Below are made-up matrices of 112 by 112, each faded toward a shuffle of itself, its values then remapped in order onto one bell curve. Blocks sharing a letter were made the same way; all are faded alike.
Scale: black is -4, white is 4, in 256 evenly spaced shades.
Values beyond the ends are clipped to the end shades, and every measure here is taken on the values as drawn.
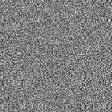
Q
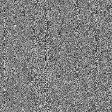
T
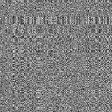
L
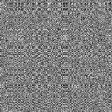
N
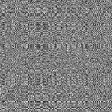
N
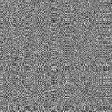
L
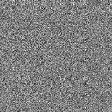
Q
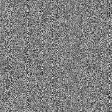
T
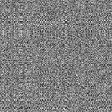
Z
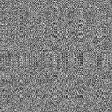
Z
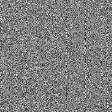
T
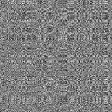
L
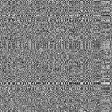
N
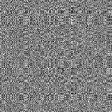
L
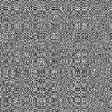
N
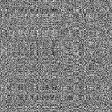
Z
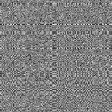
N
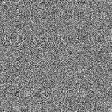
Q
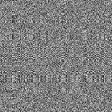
Z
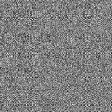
Z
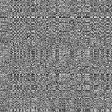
N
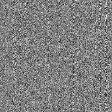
T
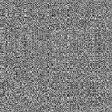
Z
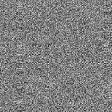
Q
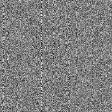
T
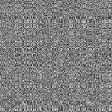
L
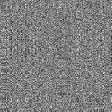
Z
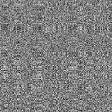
Z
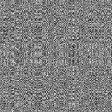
L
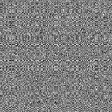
N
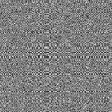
N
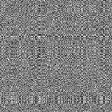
N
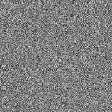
Q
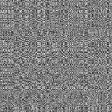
L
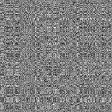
L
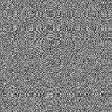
L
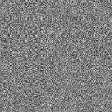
Z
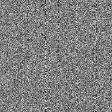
T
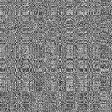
L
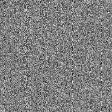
T
